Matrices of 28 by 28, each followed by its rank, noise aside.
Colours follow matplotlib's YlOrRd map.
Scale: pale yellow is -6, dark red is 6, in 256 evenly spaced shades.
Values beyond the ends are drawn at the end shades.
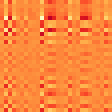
one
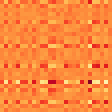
one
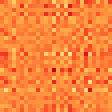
three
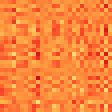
three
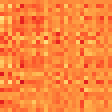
three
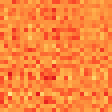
four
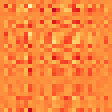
two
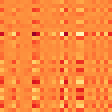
one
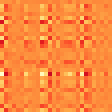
one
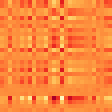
one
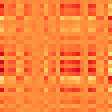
one
